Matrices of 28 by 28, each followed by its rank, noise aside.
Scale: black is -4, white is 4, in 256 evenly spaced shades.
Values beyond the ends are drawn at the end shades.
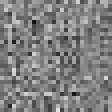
seven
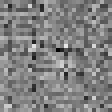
six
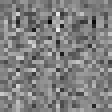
four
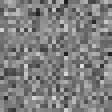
six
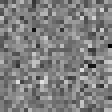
seven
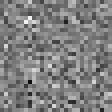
five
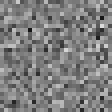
seven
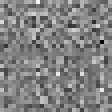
six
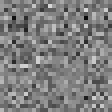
six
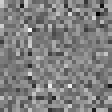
seven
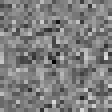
seven
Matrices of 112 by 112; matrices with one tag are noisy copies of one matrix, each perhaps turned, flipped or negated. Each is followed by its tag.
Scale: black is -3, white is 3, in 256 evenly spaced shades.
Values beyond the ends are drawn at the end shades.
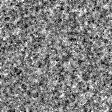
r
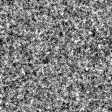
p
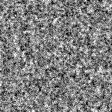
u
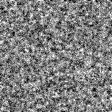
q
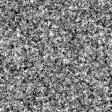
p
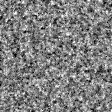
u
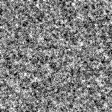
r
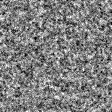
u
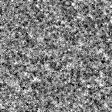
r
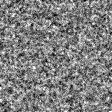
u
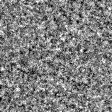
q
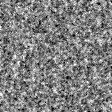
u
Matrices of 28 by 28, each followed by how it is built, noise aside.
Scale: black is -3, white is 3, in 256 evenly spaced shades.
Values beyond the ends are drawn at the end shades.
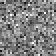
noise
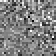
upper triangular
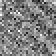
Toeplitz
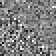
lower triangular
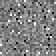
sparse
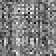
blocks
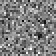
noise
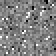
sparse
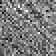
Toeplitz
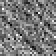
Toeplitz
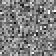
noise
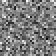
repeating columns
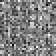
blocks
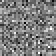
blocks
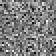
repeating columns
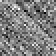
Toeplitz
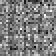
blocks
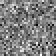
noise
